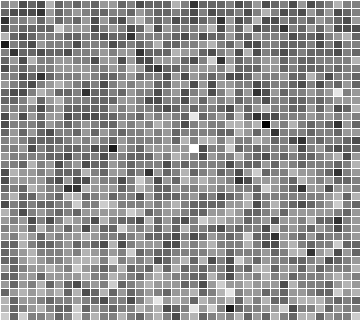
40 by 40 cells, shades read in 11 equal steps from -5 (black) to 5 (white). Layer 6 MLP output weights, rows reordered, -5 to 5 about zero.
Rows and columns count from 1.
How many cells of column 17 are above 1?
4
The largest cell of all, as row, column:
19, 22
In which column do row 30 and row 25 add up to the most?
28
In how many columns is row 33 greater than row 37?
12
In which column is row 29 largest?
14
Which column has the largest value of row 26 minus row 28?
38
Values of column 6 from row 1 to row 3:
2 1 1
